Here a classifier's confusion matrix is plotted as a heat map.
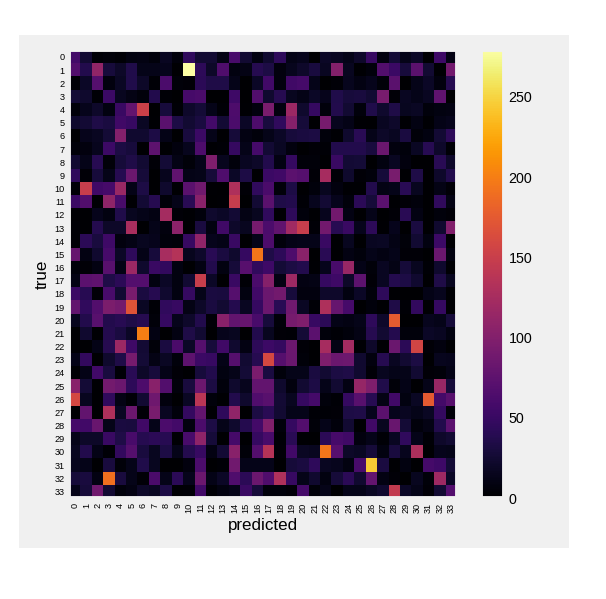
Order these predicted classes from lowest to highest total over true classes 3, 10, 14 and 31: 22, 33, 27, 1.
33, 22, 27, 1
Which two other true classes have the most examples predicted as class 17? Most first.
23, 30
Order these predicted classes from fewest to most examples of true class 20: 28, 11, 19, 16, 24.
24, 11, 16, 19, 28
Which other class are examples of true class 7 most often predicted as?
27
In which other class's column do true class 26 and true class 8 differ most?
31
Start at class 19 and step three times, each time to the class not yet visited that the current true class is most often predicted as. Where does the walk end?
30
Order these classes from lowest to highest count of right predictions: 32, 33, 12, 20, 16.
12, 16, 33, 20, 32
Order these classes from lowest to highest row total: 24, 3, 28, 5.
24, 3, 5, 28
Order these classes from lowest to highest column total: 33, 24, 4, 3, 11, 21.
21, 33, 24, 4, 3, 11
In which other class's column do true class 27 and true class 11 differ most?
5
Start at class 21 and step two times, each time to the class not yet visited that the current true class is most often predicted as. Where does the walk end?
4
